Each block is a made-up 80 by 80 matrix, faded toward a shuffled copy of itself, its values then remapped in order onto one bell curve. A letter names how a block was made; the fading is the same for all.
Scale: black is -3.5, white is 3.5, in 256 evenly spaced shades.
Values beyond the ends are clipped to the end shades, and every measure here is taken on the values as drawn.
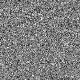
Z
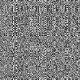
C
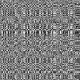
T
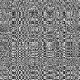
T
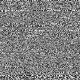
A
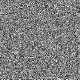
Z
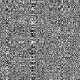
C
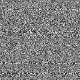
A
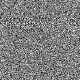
Z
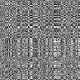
T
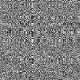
C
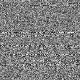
A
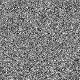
Z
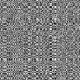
T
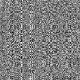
C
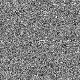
Z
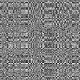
T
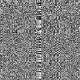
C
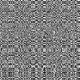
T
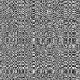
T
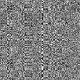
C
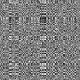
T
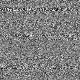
A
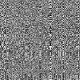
C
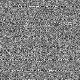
A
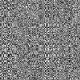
C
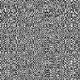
C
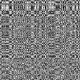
T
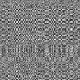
T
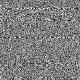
A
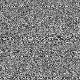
A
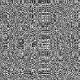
C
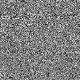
Z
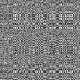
T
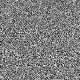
Z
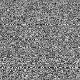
A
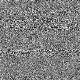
A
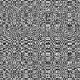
T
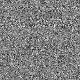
Z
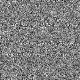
Z
